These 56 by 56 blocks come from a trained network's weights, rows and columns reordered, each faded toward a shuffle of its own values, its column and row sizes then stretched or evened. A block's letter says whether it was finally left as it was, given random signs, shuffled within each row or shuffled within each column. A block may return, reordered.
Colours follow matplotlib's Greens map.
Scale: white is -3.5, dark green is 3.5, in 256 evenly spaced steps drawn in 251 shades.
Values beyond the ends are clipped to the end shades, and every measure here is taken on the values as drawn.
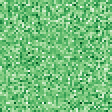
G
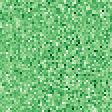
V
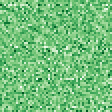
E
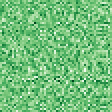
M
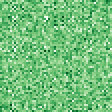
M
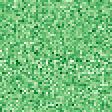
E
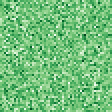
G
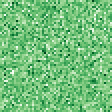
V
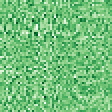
M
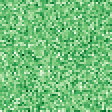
E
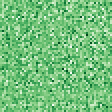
G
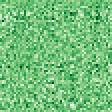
M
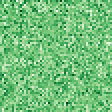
G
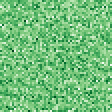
E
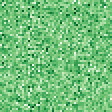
V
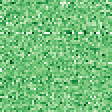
E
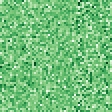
V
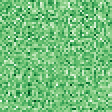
M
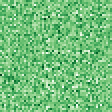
G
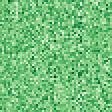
V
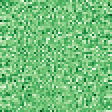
M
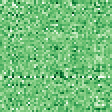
M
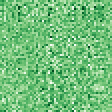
M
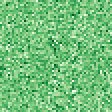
V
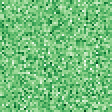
V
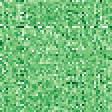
M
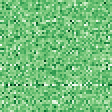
M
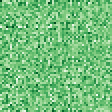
M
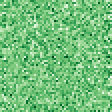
V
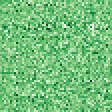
G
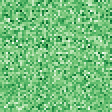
G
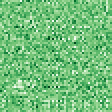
M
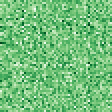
M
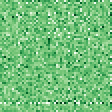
M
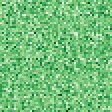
E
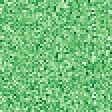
V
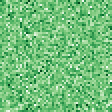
V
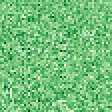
G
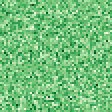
E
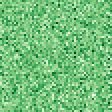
V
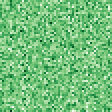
V
